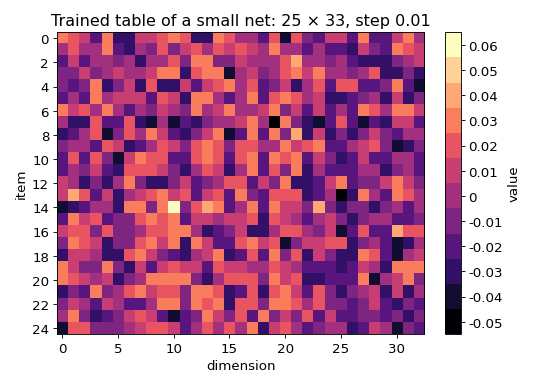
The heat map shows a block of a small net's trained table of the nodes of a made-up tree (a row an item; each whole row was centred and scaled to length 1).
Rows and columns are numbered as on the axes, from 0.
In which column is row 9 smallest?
30
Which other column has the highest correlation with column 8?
2
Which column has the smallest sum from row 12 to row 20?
26
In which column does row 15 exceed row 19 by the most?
8
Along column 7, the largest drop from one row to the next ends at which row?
22
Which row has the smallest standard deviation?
6
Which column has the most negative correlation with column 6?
4
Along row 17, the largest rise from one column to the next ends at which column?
12
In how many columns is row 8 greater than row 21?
10
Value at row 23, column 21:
-0.01
